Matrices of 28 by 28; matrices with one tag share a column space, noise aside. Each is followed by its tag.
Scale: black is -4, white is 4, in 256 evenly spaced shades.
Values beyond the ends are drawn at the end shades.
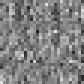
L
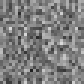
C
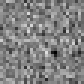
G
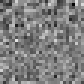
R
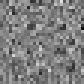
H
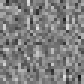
H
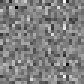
H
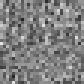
R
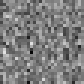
C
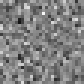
H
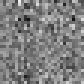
R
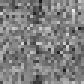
C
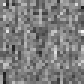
L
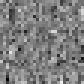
L
